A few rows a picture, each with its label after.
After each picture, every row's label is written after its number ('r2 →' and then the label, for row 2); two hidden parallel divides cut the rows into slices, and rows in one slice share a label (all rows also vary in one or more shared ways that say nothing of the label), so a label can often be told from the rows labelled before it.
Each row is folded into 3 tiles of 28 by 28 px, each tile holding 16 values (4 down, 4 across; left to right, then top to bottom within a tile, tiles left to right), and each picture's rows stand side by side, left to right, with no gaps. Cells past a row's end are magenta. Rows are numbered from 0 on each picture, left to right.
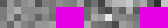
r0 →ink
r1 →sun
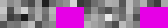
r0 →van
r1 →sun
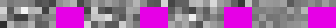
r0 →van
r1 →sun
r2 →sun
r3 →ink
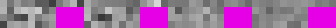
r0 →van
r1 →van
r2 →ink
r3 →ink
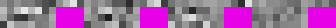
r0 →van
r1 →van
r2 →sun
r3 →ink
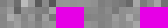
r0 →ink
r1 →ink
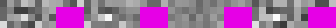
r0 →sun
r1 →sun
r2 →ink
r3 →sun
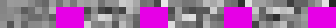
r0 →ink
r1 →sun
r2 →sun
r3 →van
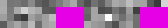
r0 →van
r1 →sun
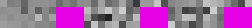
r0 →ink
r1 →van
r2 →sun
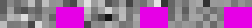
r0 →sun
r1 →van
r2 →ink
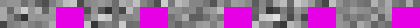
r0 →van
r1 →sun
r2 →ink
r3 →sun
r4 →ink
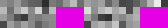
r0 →van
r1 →van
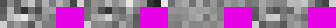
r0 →sun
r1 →sun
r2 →ink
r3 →sun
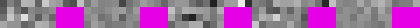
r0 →sun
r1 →ink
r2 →van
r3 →sun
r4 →ink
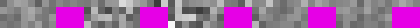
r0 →ink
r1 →sun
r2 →sun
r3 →ink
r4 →ink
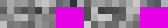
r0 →sun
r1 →sun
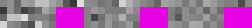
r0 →sun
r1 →ink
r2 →ink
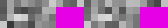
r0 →sun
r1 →sun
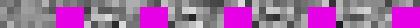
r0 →ink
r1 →sun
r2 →van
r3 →van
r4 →van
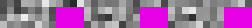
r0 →sun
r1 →van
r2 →van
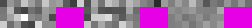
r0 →sun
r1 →sun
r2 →ink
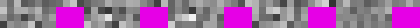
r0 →van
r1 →sun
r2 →sun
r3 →van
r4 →ink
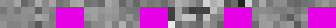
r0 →ink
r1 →ink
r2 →sun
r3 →ink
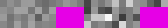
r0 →ink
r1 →sun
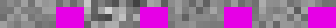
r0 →ink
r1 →van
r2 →ink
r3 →ink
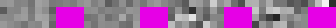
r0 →ink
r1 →ink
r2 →sun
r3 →van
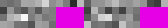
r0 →sun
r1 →sun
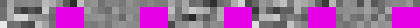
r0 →sun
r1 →ink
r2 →van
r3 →sun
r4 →ink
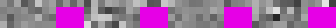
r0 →ink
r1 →sun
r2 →ink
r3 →van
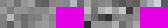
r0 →ink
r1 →van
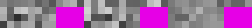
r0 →van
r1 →van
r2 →ink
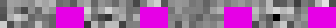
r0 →sun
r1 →van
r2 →ink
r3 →van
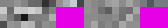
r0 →van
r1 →ink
